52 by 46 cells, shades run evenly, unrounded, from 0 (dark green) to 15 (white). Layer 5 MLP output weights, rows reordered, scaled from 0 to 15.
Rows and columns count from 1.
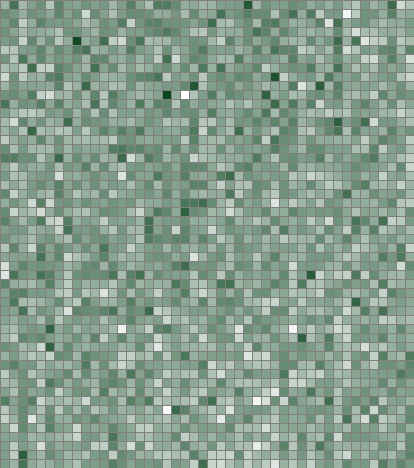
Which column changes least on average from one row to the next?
34
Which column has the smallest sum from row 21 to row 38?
21
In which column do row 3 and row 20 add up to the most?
37
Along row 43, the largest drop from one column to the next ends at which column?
6
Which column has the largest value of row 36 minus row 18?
7
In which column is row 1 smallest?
28
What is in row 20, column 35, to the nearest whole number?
12
